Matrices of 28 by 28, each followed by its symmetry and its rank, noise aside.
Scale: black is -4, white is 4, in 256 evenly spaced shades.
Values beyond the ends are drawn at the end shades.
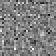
antisymmetric, rank eight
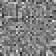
antisymmetric, rank six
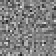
antisymmetric, rank eight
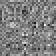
antisymmetric, rank six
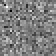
symmetric, rank seven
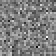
antisymmetric, rank eight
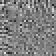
antisymmetric, rank six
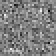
antisymmetric, rank eight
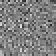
antisymmetric, rank eight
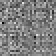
antisymmetric, rank six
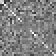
symmetric, rank eight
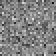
no symmetry, rank eight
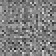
antisymmetric, rank six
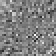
symmetric, rank eight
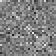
symmetric, rank eight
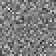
symmetric, rank seven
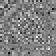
symmetric, rank six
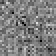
symmetric, rank six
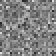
symmetric, rank six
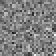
symmetric, rank seven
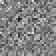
symmetric, rank seven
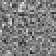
no symmetry, rank eight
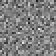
no symmetry, rank seven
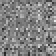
no symmetry, rank eight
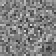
symmetric, rank eight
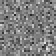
no symmetry, rank eight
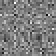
no symmetry, rank six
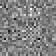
no symmetry, rank seven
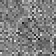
symmetric, rank seven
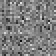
no symmetry, rank eight
